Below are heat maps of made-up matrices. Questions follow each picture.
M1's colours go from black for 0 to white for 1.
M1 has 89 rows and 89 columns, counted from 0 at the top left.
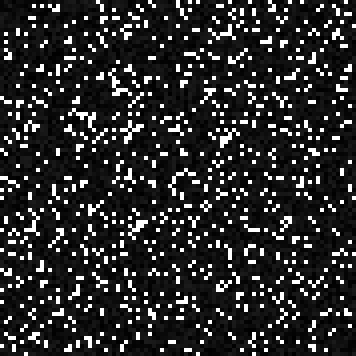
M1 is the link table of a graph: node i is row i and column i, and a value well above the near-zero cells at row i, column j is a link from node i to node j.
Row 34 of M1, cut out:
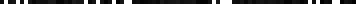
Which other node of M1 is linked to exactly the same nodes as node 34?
node 8
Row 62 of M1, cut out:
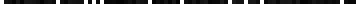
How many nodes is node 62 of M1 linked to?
11
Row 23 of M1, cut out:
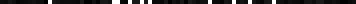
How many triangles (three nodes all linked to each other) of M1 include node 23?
7
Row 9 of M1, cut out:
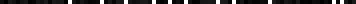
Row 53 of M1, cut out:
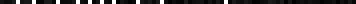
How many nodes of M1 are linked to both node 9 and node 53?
1
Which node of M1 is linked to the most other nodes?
node 32
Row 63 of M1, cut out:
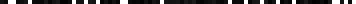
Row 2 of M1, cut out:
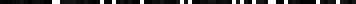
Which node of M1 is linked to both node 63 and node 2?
node 84
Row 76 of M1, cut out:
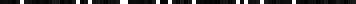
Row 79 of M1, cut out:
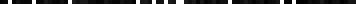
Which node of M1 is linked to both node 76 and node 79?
node 73
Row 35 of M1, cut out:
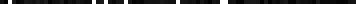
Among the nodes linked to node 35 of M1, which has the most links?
node 44
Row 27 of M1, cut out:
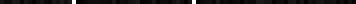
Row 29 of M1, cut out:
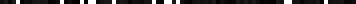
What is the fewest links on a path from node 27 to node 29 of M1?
4
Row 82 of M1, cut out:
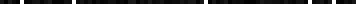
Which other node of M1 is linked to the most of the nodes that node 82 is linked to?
node 25
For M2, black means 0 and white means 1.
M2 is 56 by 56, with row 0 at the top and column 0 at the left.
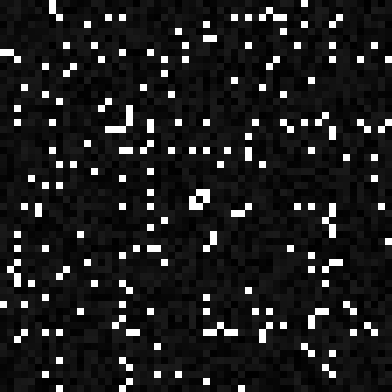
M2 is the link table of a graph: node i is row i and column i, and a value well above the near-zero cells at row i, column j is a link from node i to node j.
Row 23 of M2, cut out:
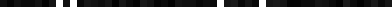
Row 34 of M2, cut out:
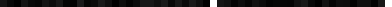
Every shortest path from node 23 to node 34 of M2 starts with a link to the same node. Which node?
node 8
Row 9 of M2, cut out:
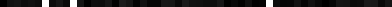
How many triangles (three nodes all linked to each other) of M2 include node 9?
0
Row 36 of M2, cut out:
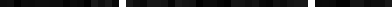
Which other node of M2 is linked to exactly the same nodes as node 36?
node 45
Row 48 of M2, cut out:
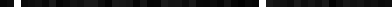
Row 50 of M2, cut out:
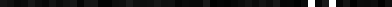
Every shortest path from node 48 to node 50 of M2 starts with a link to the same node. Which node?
node 37
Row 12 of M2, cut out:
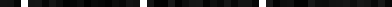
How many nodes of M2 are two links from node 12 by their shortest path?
7
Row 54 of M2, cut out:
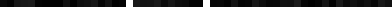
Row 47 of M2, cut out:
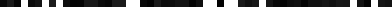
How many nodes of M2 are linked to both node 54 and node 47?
2
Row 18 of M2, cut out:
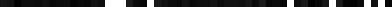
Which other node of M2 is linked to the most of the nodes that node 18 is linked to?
node 29
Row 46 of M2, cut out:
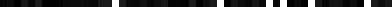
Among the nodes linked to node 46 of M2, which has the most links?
node 44
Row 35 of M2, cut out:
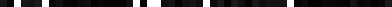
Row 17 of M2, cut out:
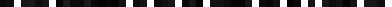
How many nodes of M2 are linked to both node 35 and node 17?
3
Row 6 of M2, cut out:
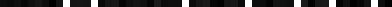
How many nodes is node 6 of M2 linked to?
7
